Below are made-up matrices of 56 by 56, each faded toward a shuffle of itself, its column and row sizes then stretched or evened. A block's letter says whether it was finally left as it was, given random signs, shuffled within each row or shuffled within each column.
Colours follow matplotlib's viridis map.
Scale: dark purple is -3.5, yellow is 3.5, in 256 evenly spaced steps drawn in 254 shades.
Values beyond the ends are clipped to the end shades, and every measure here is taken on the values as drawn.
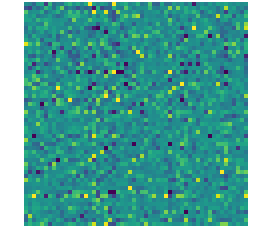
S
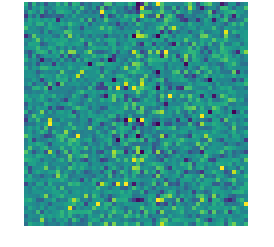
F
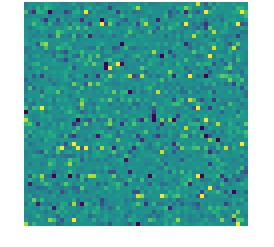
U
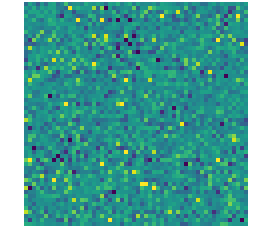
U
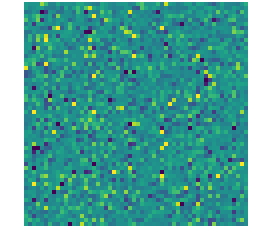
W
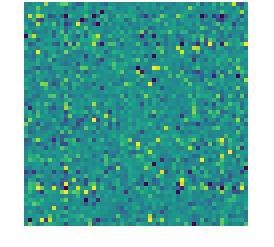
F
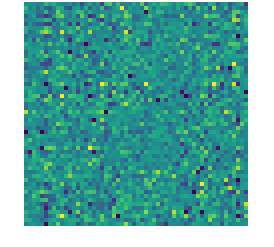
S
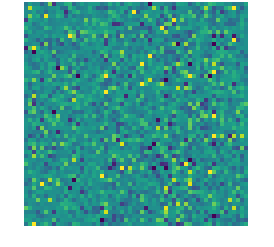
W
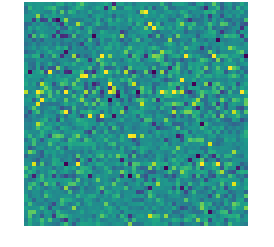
U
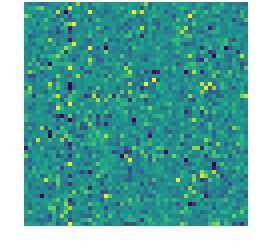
W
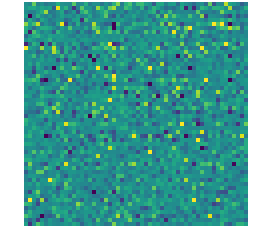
U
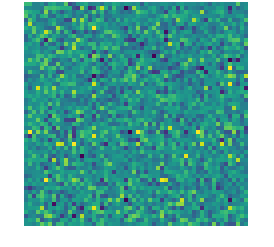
F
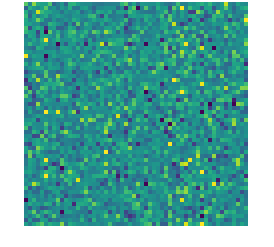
W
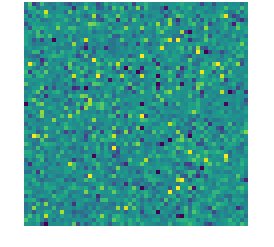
W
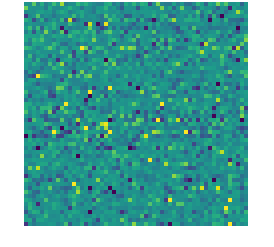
U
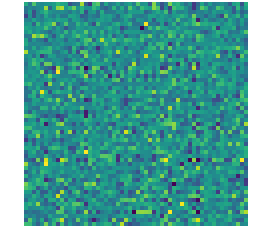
F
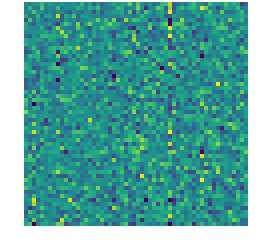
W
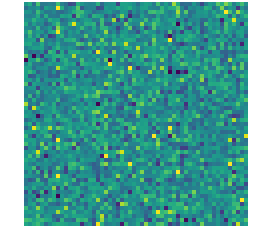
W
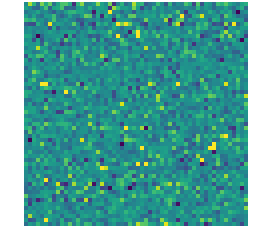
U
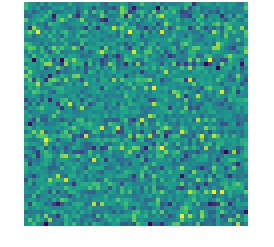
U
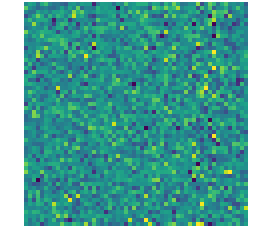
W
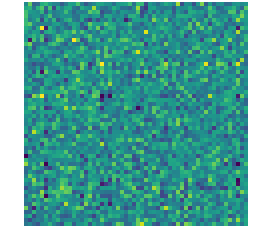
S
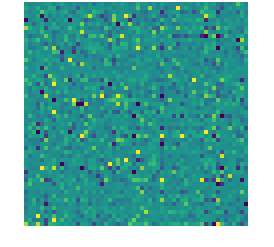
S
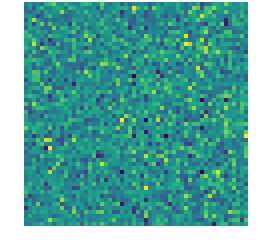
W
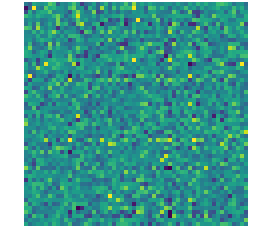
S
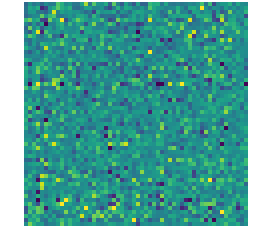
F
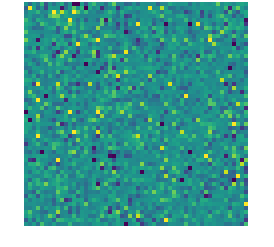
W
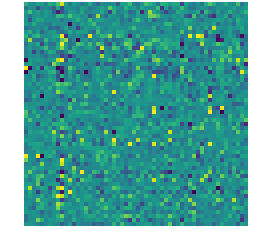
S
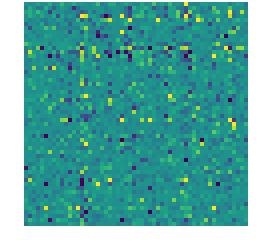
S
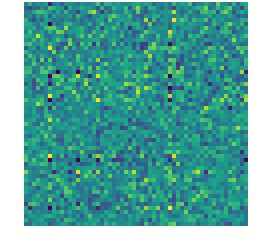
F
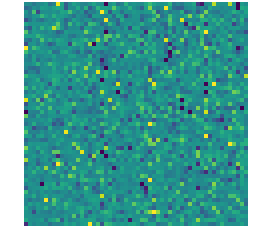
W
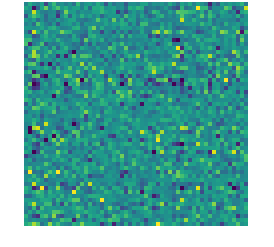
S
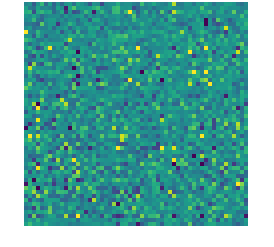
S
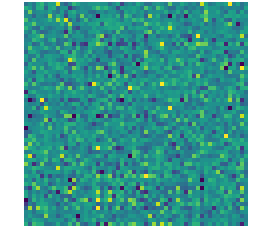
F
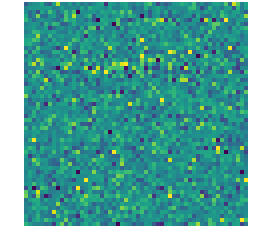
U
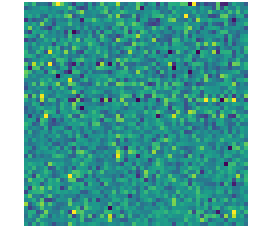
F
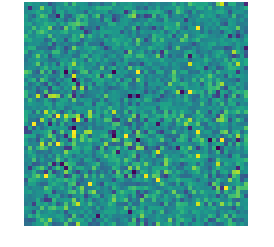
F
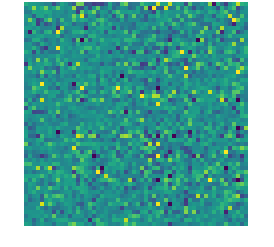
F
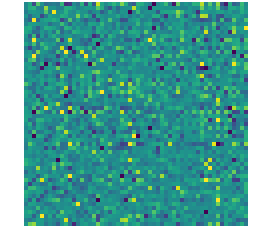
S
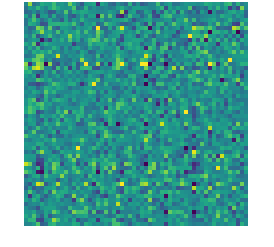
S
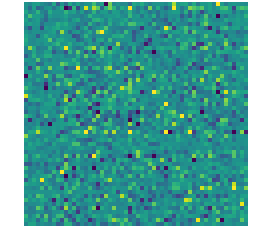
F
